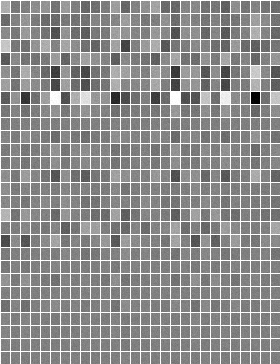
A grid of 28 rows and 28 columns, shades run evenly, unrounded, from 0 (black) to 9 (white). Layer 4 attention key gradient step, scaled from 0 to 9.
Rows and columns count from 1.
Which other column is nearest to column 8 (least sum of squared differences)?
21
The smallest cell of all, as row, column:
8, 26
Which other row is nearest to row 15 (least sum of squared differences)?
25
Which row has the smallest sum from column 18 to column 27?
4
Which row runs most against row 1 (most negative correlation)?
5
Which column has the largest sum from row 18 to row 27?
18
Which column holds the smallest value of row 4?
13
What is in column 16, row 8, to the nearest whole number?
2
